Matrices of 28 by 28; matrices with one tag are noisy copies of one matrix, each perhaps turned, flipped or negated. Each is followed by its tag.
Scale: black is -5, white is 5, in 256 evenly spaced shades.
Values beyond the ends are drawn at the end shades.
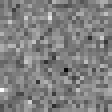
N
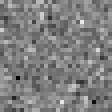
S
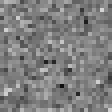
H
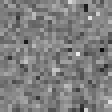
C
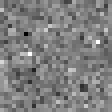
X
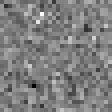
X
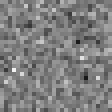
X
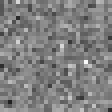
H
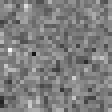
C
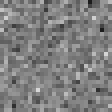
N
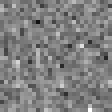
N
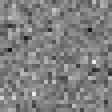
S
